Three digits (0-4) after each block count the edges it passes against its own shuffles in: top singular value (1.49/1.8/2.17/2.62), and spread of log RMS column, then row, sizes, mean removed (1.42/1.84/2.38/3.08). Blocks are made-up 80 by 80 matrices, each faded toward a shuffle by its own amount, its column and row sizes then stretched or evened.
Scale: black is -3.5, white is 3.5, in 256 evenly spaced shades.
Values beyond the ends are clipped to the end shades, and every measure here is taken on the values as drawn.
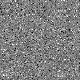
1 0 1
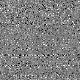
1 1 3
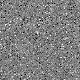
0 0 1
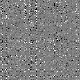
3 3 2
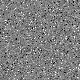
0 0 0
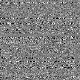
0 1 4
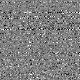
1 1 4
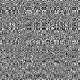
4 0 3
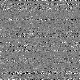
0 0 4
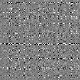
3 3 4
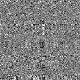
2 1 3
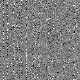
0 3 0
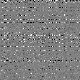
3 2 4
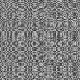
4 2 2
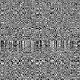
4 2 4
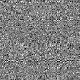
3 1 2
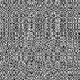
4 0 0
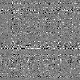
2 2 4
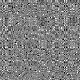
4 1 2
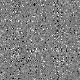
1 2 2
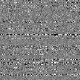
2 2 4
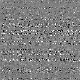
2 1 4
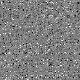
1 1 2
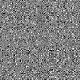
3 1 2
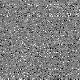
2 0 2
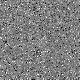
1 0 0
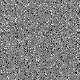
1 2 1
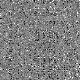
1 2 1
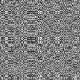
4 2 3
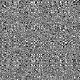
3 2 3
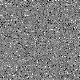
1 0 2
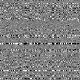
4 1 4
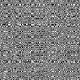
4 1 4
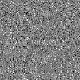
3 1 0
